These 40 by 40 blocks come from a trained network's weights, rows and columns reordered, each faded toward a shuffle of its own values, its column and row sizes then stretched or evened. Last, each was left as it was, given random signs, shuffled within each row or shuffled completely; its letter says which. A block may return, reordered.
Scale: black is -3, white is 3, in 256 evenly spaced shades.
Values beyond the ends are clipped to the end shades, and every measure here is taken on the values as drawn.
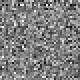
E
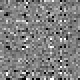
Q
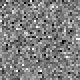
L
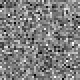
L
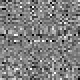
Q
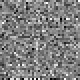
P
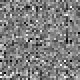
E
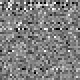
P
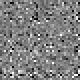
Q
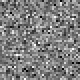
P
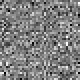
Q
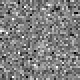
L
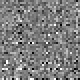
E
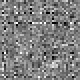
Q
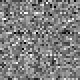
P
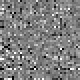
Q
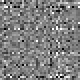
Q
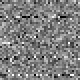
P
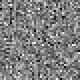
L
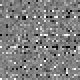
E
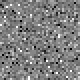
L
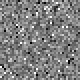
L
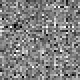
E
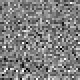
P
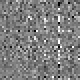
Q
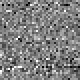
P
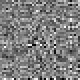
Q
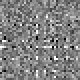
E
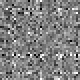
E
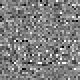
P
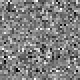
P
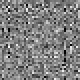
Q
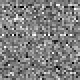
P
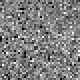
L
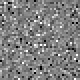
L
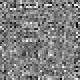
Q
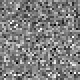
P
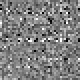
E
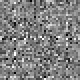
E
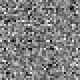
E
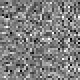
Q
